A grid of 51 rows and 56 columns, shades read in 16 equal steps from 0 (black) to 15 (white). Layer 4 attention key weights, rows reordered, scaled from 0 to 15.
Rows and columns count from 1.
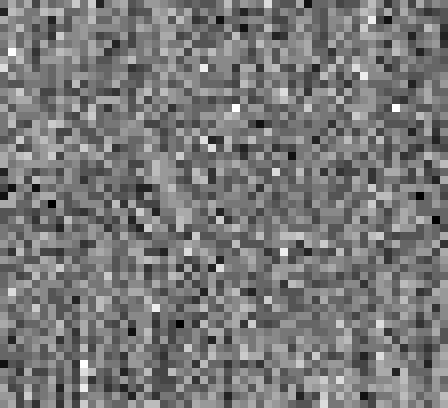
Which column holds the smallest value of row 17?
52
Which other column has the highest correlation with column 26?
32
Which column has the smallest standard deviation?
9
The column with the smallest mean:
17
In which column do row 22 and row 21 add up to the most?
20
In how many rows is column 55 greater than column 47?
18
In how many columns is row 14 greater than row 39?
24
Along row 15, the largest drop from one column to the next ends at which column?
13
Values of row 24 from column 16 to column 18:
4 5 2
